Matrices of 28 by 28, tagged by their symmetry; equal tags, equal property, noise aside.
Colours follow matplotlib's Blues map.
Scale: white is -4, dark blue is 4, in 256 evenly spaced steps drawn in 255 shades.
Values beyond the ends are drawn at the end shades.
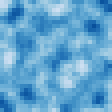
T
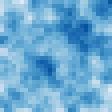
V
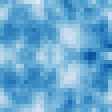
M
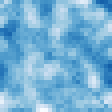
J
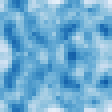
M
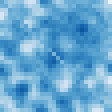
V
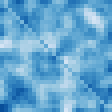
V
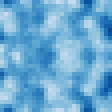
M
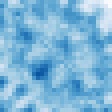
V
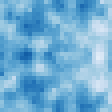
M
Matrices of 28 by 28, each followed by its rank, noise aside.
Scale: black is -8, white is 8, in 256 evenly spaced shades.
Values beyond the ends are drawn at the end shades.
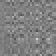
three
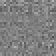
six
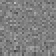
six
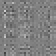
three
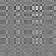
one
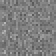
six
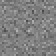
six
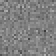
six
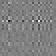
one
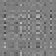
two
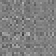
three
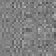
four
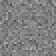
six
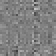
three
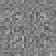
six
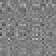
four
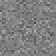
six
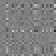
two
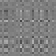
one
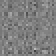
three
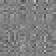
three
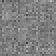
six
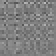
two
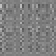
two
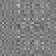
three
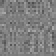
four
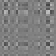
one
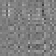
three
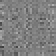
four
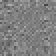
six
